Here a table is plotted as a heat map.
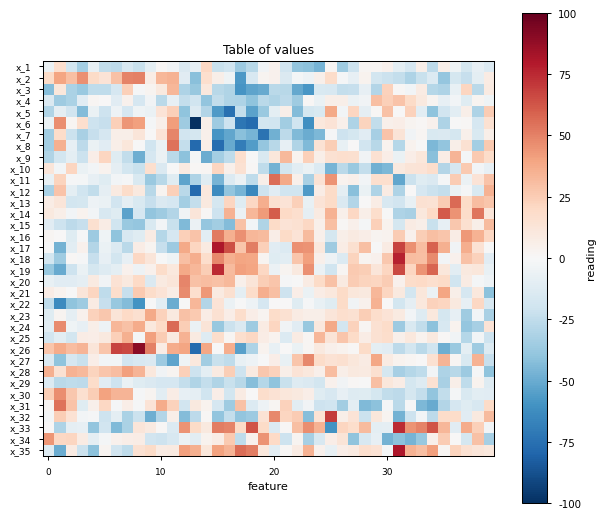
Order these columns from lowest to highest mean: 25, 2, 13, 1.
13, 2, 1, 25
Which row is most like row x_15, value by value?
x_9
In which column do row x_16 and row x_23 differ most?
37
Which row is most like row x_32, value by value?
x_11
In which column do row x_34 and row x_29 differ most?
19
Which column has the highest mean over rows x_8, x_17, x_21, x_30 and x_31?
1
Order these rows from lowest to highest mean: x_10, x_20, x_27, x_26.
x_10, x_27, x_26, x_20
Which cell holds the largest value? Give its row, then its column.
x_26, 8
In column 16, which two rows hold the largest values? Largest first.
x_17, x_33
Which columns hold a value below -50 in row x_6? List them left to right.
13, 17, 18, 23
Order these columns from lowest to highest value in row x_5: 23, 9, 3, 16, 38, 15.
16, 15, 3, 38, 23, 9
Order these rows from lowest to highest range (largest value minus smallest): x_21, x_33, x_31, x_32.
x_21, x_31, x_32, x_33
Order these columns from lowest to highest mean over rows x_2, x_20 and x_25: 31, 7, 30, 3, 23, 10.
31, 23, 30, 3, 10, 7
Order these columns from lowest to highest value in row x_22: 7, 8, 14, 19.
8, 7, 14, 19
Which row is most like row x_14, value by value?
x_13
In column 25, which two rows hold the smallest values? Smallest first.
x_33, x_10
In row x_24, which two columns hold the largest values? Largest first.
11, 1
